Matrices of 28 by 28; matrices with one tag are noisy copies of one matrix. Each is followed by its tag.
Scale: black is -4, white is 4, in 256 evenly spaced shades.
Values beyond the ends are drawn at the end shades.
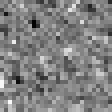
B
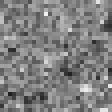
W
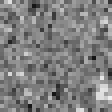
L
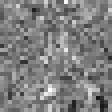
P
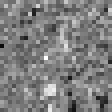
P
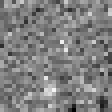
P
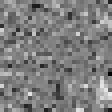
L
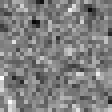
B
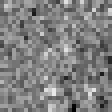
P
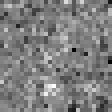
P
